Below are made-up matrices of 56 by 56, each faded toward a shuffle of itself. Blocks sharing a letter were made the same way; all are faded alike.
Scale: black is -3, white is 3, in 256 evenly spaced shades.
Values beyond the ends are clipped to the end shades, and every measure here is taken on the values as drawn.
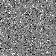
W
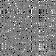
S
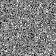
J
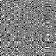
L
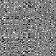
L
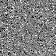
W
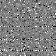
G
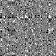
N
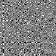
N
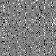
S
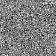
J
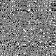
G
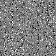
W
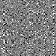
N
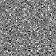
N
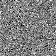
J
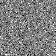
J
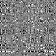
L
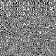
N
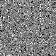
W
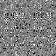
N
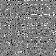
G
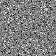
W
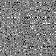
G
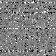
G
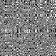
L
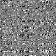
G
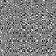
L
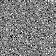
J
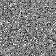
J
